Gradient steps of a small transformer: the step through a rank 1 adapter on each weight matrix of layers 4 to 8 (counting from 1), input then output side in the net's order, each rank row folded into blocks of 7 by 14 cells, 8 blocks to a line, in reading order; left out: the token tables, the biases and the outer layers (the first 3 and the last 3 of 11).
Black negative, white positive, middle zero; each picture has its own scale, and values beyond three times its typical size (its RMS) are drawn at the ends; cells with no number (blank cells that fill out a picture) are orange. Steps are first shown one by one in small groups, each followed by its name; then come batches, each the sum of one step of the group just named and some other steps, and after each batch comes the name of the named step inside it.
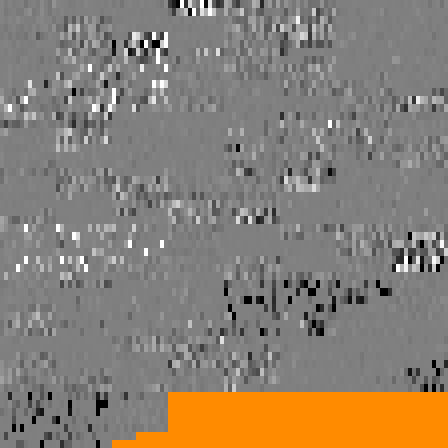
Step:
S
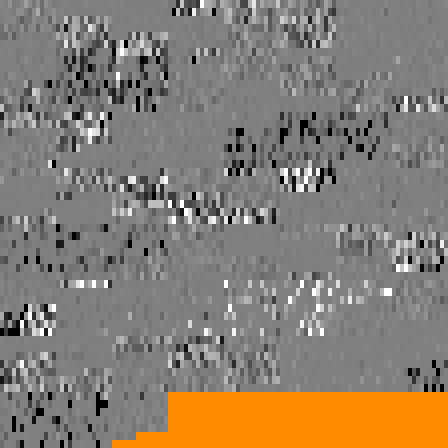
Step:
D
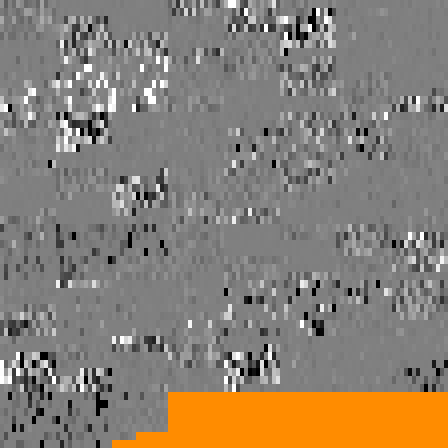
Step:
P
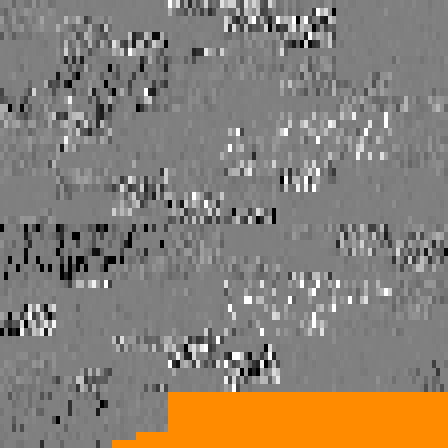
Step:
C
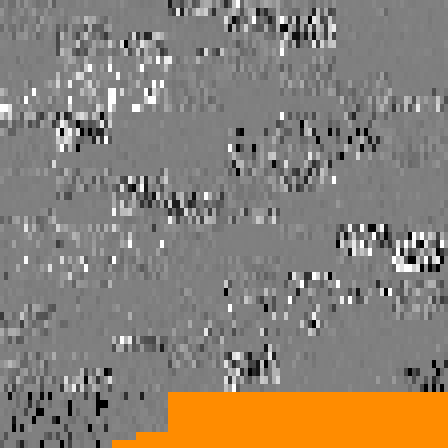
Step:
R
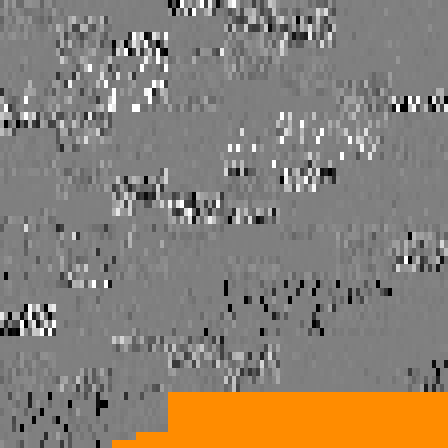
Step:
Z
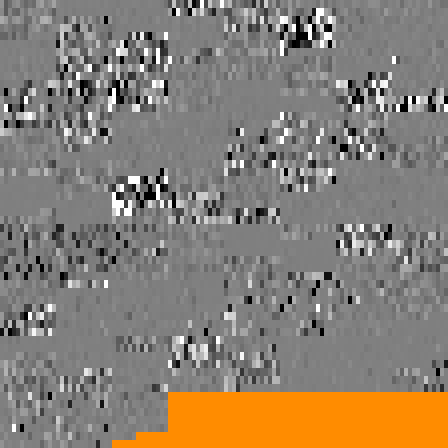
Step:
Z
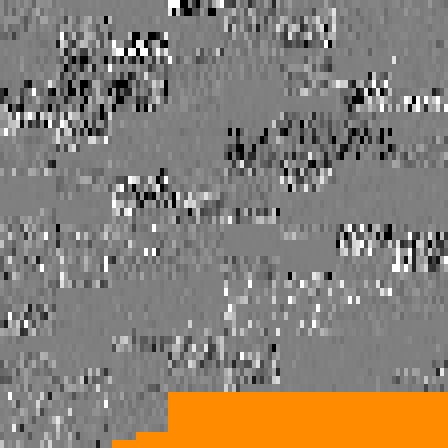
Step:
R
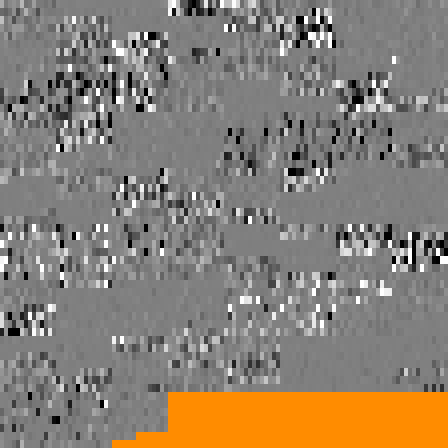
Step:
C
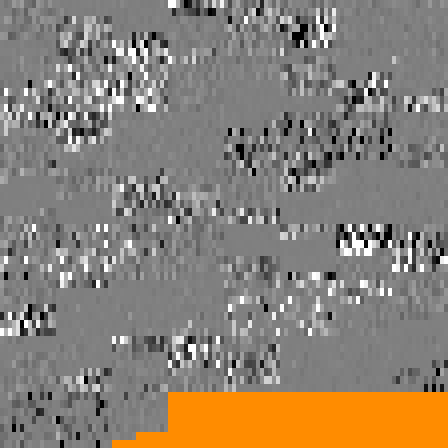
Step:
R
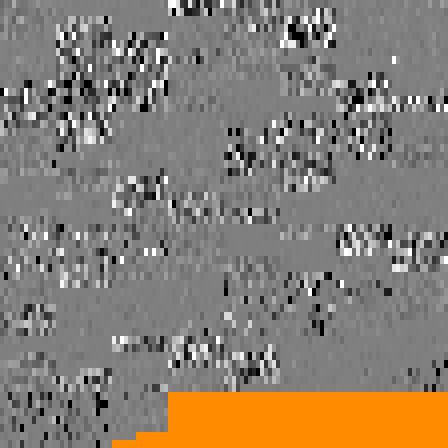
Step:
Z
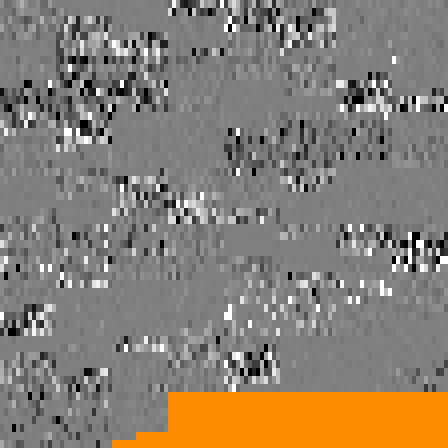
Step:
P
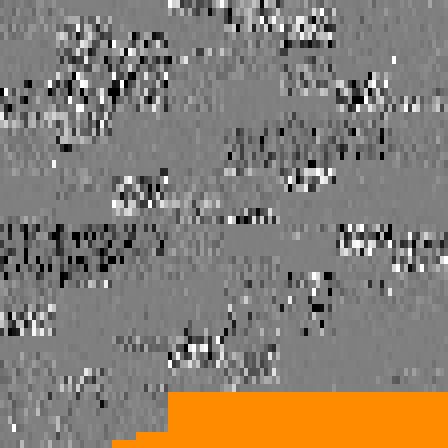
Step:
C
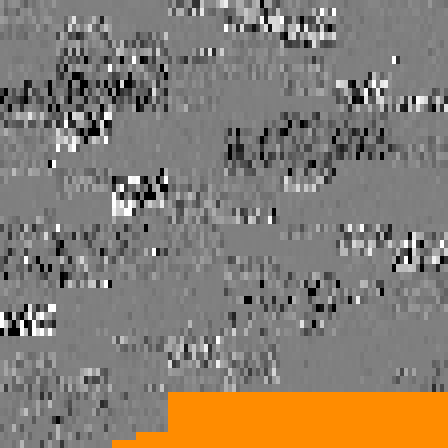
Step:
S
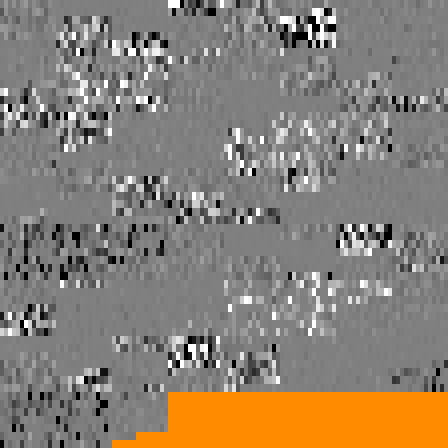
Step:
C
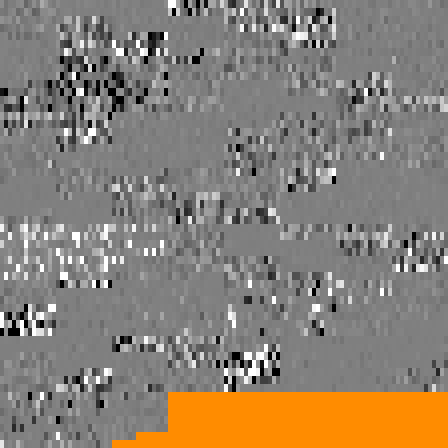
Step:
S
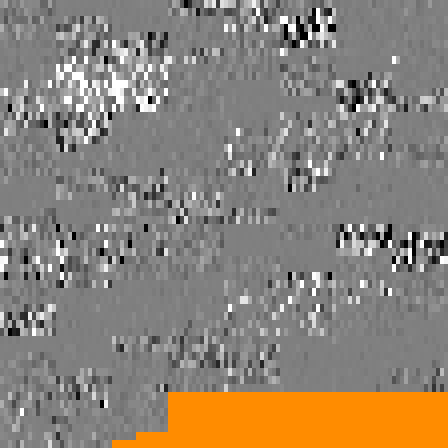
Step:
C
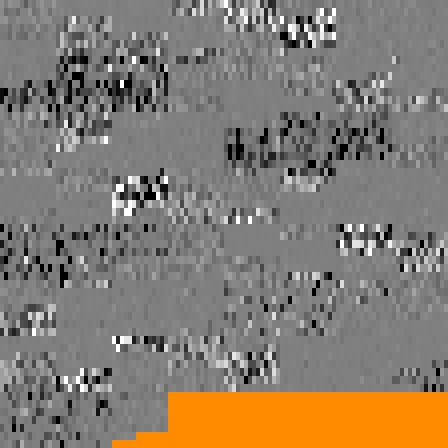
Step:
S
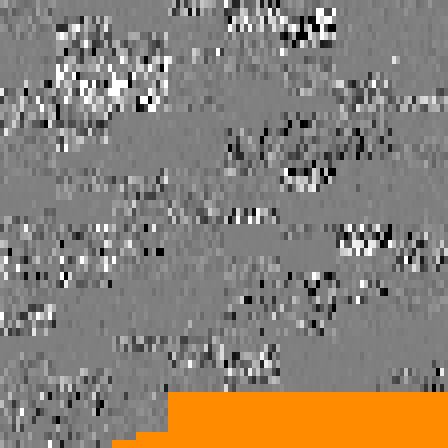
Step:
S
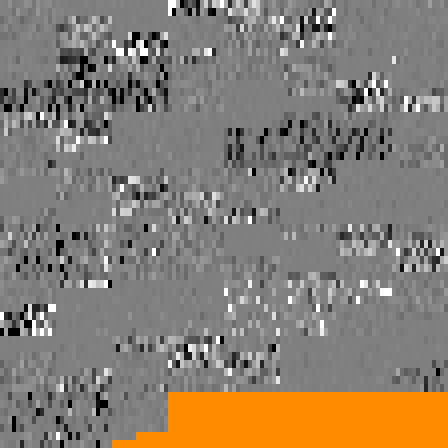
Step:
D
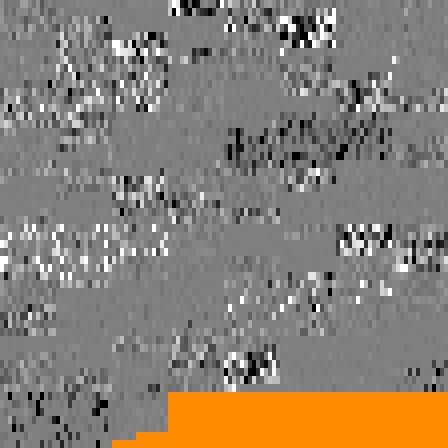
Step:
D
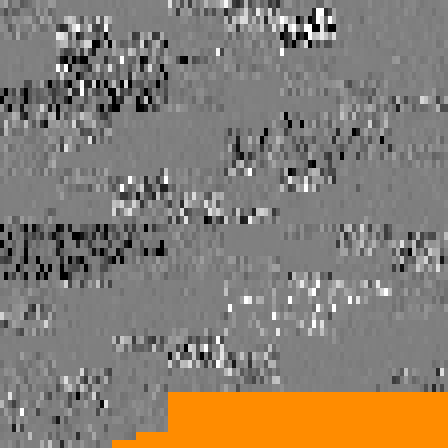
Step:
C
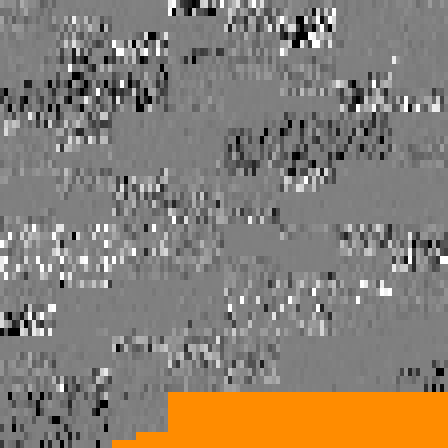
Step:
D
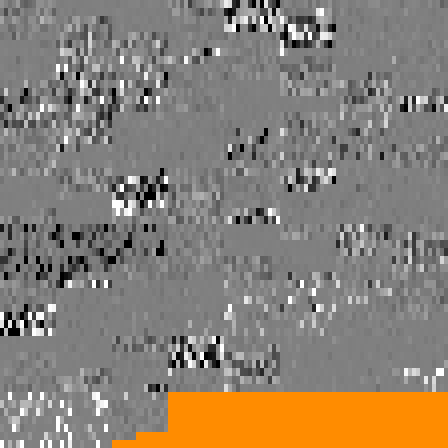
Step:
C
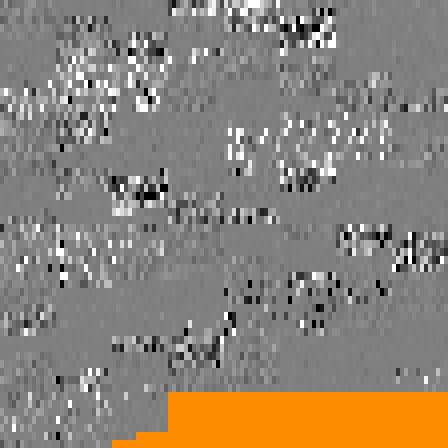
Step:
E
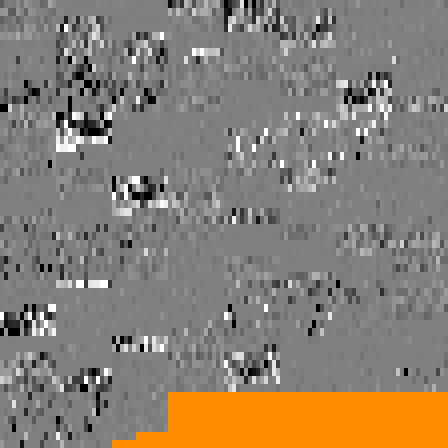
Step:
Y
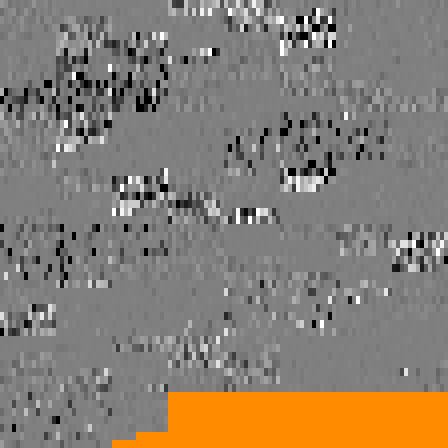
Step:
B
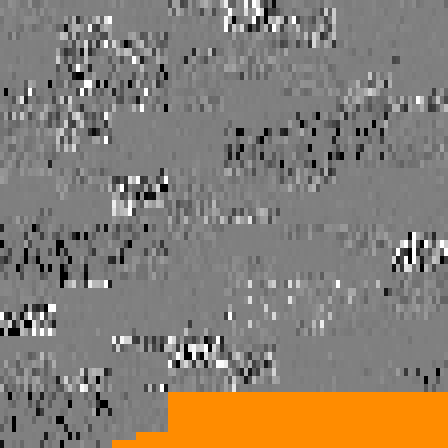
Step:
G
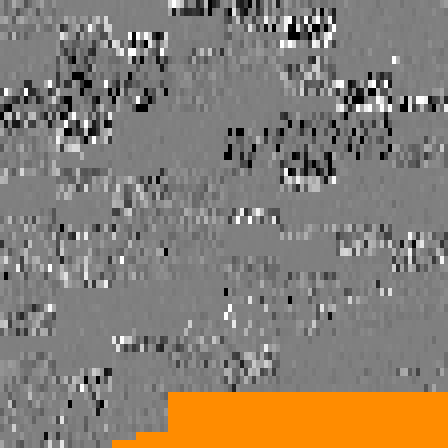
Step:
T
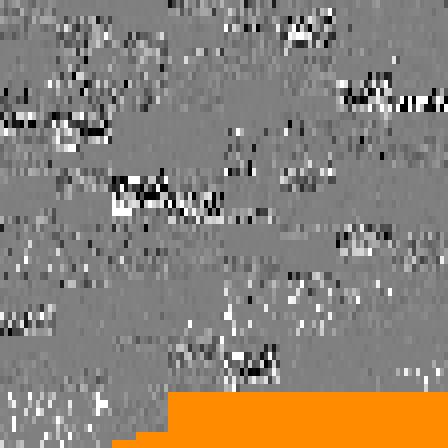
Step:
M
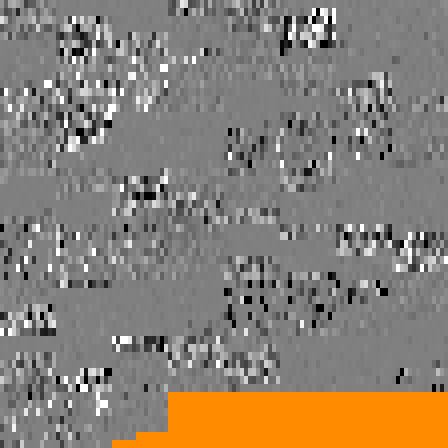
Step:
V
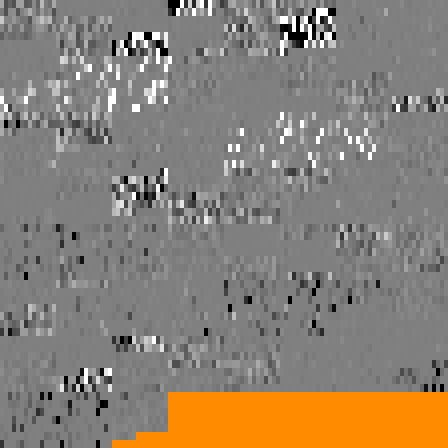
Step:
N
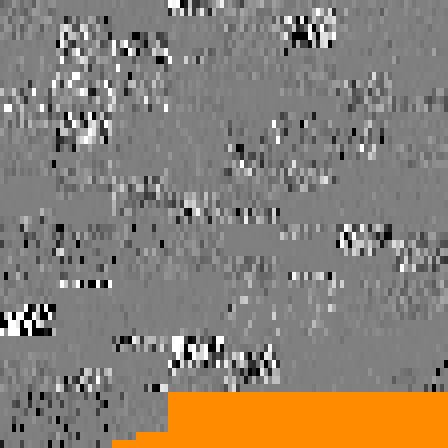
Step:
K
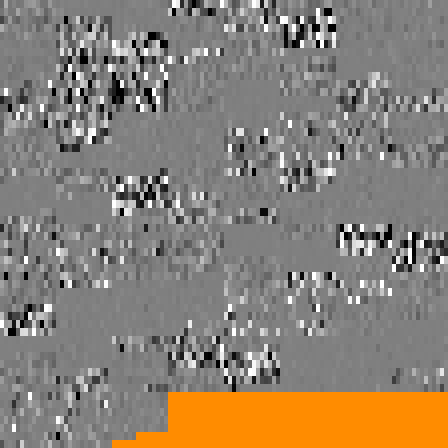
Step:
E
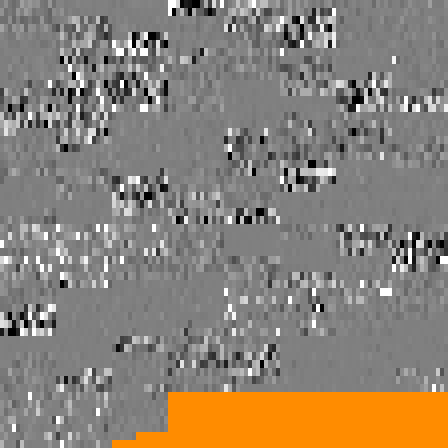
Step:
E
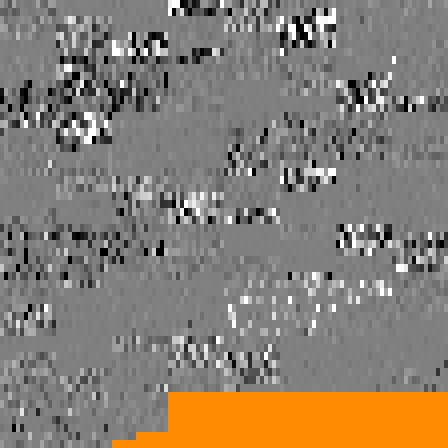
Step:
K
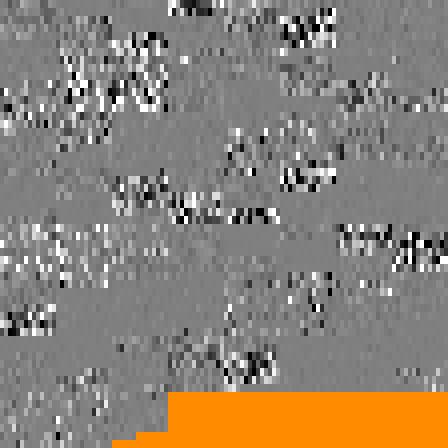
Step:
E
